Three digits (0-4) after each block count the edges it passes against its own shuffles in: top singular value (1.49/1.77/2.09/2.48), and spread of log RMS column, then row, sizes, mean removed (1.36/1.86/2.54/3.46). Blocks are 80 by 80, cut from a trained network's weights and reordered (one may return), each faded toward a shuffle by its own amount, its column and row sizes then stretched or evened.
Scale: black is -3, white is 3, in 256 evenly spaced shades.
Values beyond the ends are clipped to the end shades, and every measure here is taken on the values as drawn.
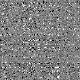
0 2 3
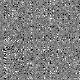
0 3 2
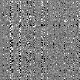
2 4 1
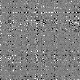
2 3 3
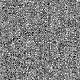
1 0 0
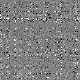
0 3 3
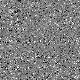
0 0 2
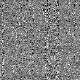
1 3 0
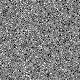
0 0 0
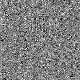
0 0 1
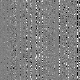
3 4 0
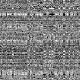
4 1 3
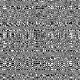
4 2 4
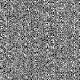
2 2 0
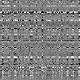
4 2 4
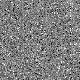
1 1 0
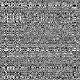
3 2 3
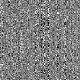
2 3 0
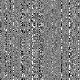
3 4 0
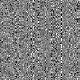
4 3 0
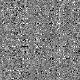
1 2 2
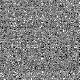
1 1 1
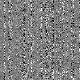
2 4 0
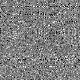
2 0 2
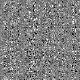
0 3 1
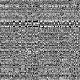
4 0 3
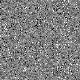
0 2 1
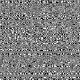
3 0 4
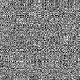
3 0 2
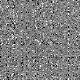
0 3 2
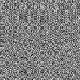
4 0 1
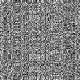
3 0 0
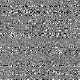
0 1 4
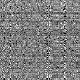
3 3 0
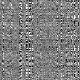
3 4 0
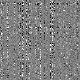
2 4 2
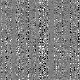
1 4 1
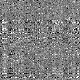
3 1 3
